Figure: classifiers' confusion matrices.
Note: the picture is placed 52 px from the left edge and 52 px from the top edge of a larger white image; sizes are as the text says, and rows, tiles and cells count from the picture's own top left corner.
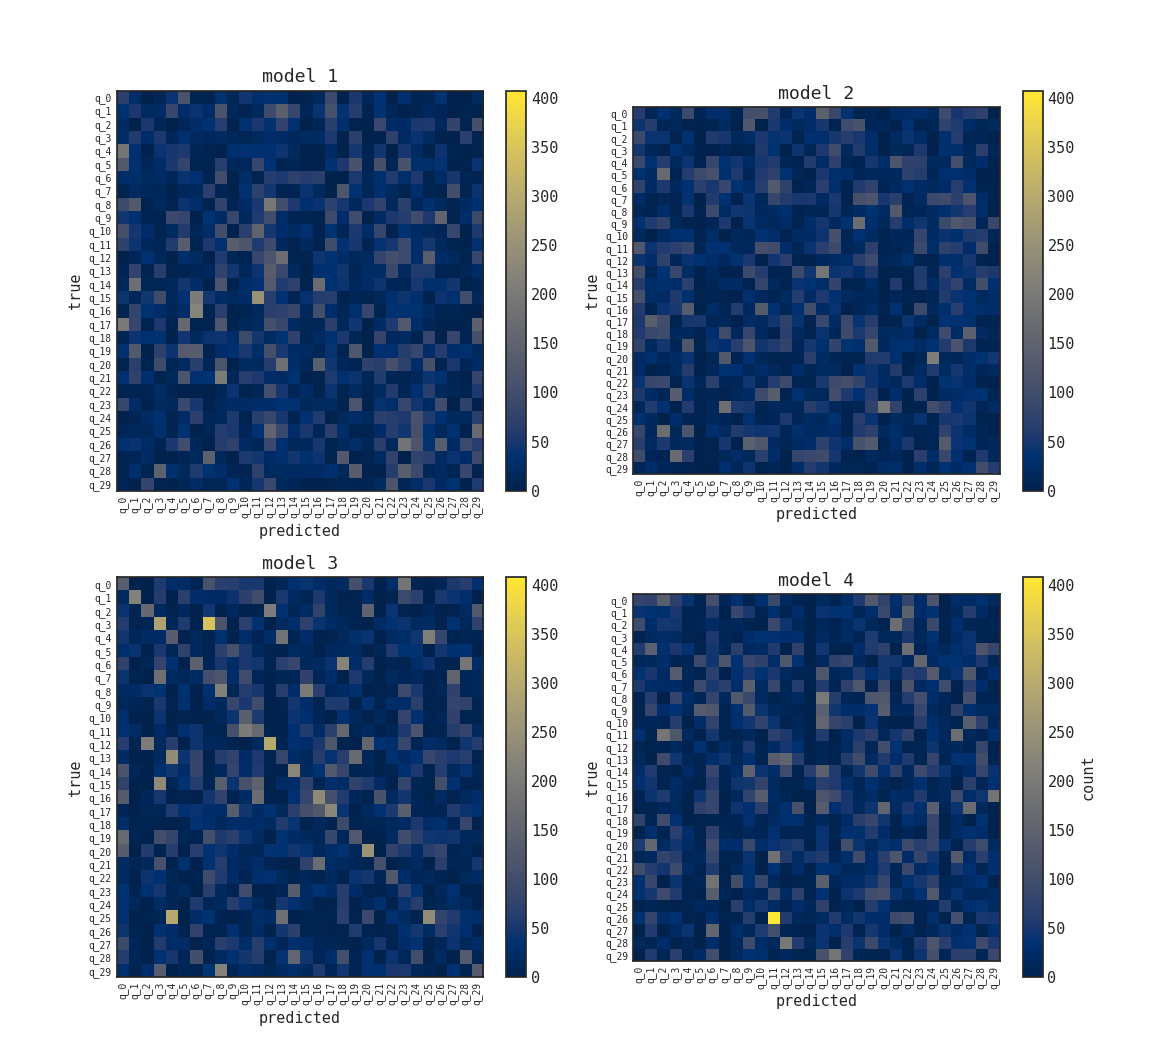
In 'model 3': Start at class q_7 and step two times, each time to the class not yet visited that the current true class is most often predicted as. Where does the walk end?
q_8
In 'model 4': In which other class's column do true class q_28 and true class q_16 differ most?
q_12
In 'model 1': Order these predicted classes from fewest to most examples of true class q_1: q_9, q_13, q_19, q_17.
q_9, q_19, q_17, q_13
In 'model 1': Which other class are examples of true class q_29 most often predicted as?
q_22
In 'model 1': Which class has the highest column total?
q_12
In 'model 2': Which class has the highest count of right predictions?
q_19
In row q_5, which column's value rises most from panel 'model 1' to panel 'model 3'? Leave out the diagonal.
q_9
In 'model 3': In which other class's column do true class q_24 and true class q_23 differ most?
q_14
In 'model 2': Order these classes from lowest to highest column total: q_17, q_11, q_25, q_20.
q_20, q_17, q_11, q_25
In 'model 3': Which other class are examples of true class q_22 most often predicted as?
q_7
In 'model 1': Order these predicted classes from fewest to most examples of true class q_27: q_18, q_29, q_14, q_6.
q_6, q_14, q_29, q_18
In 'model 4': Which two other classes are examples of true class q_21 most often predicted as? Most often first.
q_11, q_26
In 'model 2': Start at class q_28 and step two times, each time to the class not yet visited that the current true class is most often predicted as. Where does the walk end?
q_16
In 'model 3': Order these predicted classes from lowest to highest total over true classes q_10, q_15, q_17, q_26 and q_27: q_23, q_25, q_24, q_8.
q_25, q_24, q_8, q_23
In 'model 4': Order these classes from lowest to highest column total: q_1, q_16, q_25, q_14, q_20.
q_14, q_25, q_16, q_1, q_20
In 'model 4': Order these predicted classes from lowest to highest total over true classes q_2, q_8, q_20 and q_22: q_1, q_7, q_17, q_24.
q_7, q_17, q_24, q_1
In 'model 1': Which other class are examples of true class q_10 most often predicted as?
q_11
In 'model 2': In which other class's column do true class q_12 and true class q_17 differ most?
q_1
